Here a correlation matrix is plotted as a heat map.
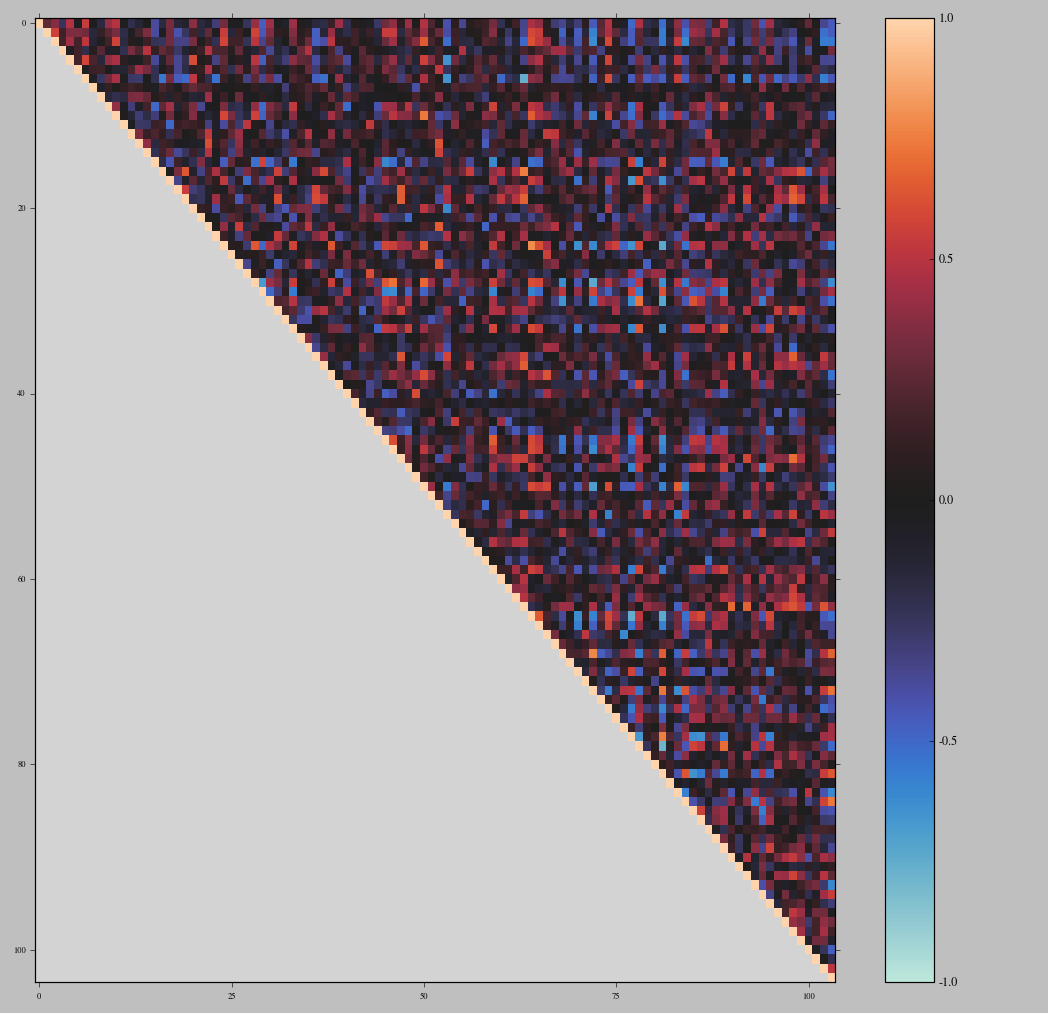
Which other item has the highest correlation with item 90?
63
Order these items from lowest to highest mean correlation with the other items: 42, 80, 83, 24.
42, 83, 80, 24
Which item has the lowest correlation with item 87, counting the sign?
58
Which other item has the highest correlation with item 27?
43
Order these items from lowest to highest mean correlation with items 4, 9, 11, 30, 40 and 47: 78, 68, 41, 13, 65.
68, 13, 41, 65, 78
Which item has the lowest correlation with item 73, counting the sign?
94
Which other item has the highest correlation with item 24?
64
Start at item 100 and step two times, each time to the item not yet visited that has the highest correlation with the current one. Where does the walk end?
50
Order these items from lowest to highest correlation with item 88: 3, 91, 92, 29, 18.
29, 91, 18, 92, 3
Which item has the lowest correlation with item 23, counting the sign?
6
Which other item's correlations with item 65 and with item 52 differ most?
10
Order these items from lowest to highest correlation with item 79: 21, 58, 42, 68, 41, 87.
42, 21, 87, 41, 58, 68
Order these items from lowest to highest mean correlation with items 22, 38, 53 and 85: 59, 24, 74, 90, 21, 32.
21, 32, 74, 90, 59, 24
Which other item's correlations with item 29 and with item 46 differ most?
28
